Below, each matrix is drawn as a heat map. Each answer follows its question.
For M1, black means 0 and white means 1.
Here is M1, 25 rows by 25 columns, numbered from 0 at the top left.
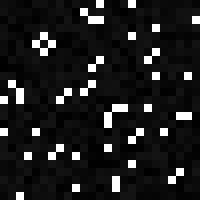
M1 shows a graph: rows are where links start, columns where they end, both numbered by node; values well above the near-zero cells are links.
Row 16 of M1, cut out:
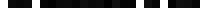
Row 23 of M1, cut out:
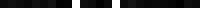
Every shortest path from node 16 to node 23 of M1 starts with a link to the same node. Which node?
node 4
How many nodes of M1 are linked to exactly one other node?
8
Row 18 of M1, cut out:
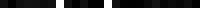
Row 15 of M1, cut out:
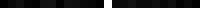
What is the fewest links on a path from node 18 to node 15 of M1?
2
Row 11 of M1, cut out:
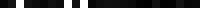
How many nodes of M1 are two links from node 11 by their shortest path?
3
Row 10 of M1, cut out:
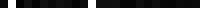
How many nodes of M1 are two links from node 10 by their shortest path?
2
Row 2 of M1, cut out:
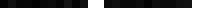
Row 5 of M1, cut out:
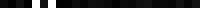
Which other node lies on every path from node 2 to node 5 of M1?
node 12
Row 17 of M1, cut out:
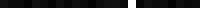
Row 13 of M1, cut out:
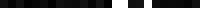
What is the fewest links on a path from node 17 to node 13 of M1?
6
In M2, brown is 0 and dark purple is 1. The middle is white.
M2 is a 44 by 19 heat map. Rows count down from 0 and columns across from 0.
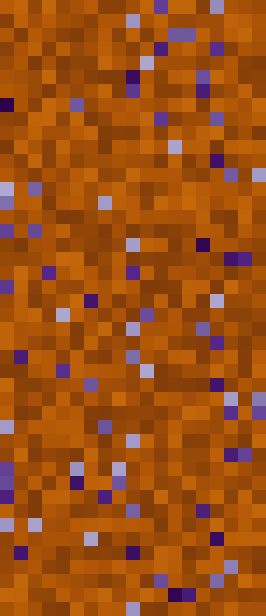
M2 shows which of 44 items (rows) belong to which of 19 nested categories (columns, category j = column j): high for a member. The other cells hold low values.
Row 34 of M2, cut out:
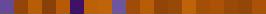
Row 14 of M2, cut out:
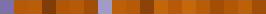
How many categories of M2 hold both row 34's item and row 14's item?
1
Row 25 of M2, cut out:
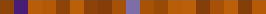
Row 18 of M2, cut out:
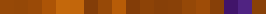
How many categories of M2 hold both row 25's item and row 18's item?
0
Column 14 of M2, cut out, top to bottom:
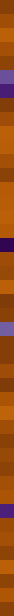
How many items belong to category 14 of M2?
5
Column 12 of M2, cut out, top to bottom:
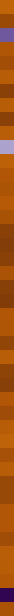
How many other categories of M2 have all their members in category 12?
1
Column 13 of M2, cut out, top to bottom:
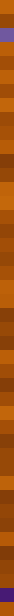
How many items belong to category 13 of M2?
2
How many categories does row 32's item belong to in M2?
2
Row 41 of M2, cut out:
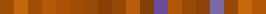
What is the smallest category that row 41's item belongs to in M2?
11
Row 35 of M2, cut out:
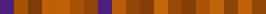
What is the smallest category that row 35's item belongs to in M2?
7
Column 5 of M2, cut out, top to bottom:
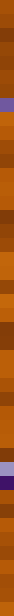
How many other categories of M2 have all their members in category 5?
1
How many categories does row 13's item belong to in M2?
2
